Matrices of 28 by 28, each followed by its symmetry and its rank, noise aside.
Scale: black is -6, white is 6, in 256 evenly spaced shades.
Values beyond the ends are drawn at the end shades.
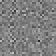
no symmetry, rank six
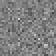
symmetric, rank five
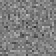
no symmetry, rank six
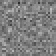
no symmetry, rank seven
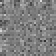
no symmetry, rank six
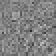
symmetric, rank seven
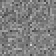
no symmetry, rank seven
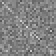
symmetric, rank seven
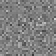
no symmetry, rank six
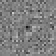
symmetric, rank seven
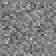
antisymmetric, rank six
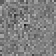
symmetric, rank six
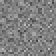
symmetric, rank six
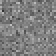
no symmetry, rank six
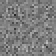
symmetric, rank six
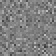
no symmetry, rank six
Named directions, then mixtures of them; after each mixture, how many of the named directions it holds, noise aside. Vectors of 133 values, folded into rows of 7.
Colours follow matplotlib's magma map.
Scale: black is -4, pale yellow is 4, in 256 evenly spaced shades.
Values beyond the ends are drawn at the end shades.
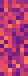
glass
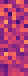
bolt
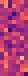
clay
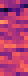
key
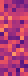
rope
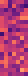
three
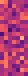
two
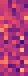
three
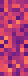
one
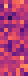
two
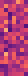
two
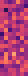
four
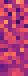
one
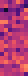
three
